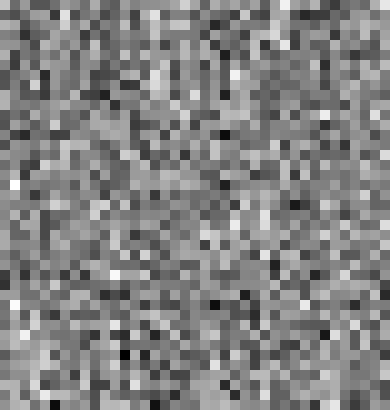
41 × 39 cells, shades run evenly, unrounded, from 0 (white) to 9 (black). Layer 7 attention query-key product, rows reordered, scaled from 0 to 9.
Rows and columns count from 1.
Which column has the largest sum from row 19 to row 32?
5
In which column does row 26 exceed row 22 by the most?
10
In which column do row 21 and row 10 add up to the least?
25
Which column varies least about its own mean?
20
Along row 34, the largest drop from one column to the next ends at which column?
34
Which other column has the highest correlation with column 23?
38
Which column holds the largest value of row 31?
22
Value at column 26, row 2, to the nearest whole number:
6
